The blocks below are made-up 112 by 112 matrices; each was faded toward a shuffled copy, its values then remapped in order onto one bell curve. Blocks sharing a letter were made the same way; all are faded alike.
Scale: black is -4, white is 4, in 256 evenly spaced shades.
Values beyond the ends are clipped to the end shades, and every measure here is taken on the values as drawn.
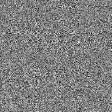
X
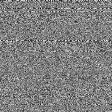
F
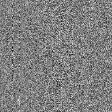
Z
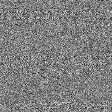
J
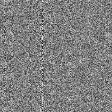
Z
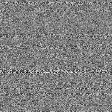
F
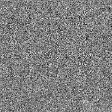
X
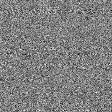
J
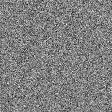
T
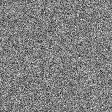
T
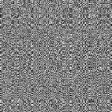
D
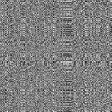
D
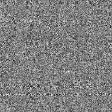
X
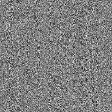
Z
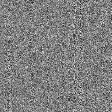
Z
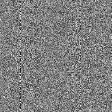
Z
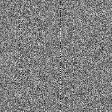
Z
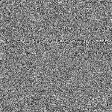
J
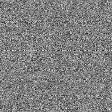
J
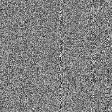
Z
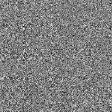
X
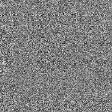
X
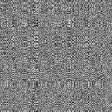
D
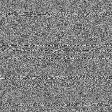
F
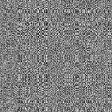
D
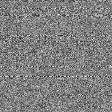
F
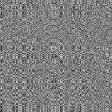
D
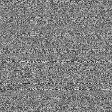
F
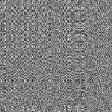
D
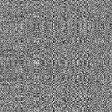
D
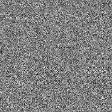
X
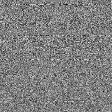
J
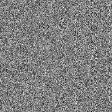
Z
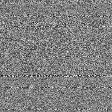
F
